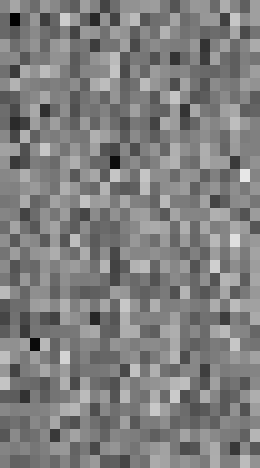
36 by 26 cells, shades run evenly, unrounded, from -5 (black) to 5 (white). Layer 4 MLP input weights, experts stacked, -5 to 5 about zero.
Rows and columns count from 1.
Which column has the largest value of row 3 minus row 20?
12
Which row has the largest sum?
24
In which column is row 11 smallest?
2
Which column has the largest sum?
7
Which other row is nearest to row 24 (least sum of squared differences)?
20
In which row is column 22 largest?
21
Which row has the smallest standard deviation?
33
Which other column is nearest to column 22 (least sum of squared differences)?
14
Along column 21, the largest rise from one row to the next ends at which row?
31
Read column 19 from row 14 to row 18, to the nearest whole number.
1 1 0 0 2
